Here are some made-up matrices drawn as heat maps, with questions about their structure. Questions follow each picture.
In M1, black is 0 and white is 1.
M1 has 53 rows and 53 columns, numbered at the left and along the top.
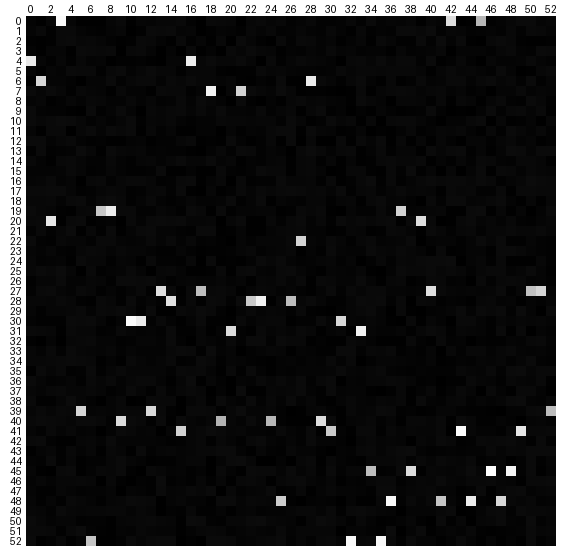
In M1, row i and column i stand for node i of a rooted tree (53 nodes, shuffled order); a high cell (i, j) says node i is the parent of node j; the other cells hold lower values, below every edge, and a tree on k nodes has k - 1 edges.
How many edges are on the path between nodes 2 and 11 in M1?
4
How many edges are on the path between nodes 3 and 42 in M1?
2
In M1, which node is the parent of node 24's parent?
27
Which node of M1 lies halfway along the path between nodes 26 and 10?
39
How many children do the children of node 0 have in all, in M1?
4
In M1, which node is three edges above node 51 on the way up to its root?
28
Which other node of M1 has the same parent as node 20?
33
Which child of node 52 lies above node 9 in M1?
6
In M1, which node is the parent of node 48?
45
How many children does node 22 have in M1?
1
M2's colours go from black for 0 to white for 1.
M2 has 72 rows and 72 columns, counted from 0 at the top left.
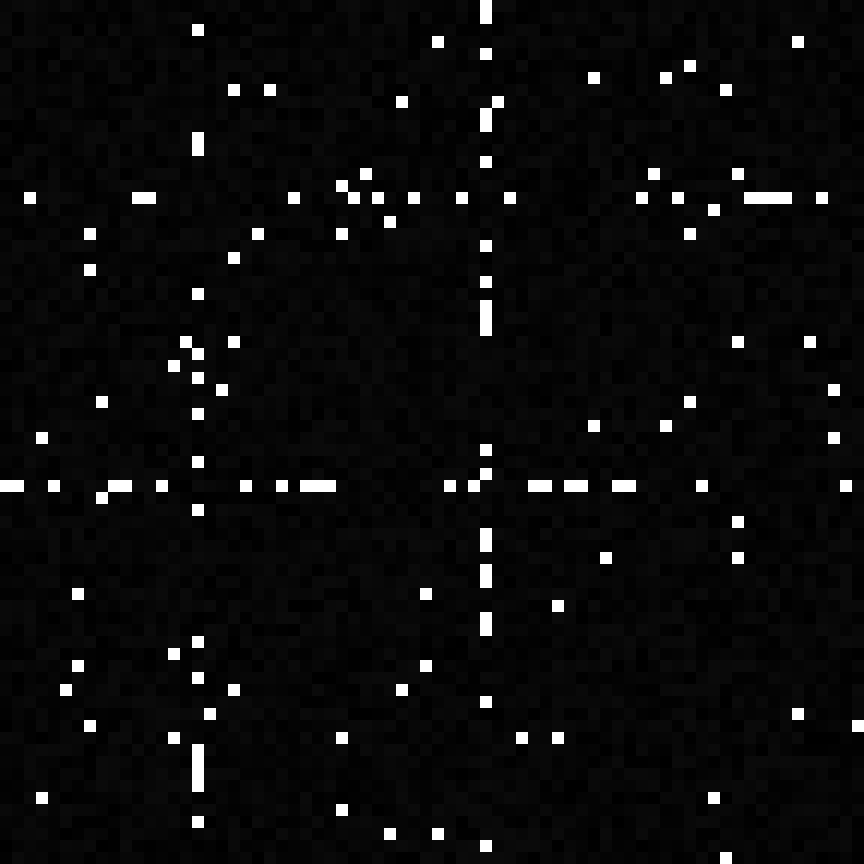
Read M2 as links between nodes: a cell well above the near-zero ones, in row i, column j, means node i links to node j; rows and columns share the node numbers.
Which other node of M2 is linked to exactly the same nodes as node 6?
node 35
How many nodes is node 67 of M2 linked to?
1
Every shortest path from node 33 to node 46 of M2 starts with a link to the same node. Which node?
node 57
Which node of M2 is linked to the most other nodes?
node 40
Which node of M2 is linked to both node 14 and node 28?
node 61
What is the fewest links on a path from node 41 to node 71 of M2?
7
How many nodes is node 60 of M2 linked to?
2
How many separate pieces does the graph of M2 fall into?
5
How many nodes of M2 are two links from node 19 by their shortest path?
7
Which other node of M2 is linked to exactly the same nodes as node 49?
node 55
